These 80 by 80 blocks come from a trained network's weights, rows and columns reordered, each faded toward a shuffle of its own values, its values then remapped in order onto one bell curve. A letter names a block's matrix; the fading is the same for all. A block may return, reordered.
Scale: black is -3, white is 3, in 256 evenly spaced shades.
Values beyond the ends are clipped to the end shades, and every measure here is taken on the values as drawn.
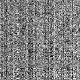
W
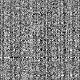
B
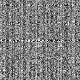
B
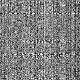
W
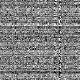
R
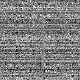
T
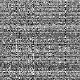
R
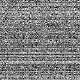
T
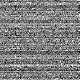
T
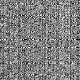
B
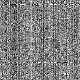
W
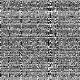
R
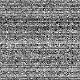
T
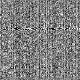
B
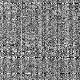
B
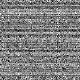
T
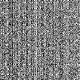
W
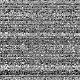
T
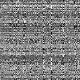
R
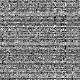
R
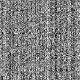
W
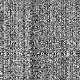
B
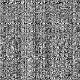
B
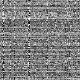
R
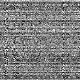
T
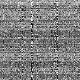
R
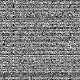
R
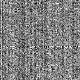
W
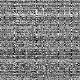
R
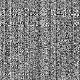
W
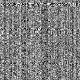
B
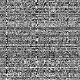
R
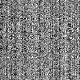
W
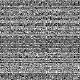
T
